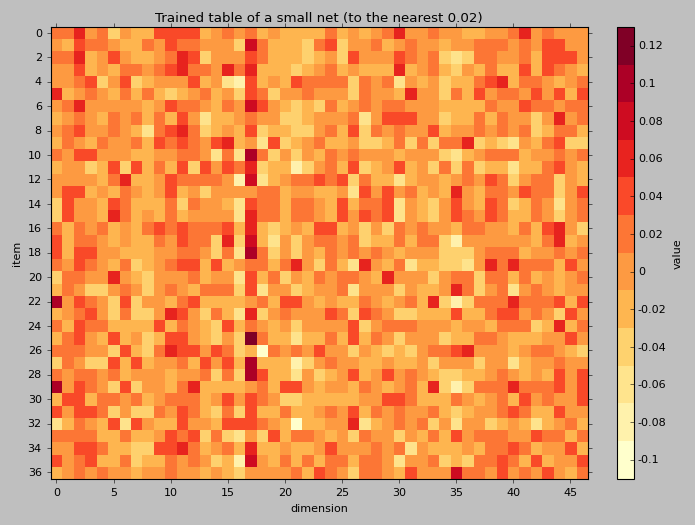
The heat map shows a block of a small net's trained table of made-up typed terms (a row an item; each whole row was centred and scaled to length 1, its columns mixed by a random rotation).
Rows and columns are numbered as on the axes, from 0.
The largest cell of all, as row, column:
25, 17
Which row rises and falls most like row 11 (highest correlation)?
27
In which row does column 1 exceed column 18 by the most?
26
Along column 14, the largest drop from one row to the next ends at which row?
10
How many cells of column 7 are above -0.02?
12
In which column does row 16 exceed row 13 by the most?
44
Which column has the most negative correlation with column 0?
5
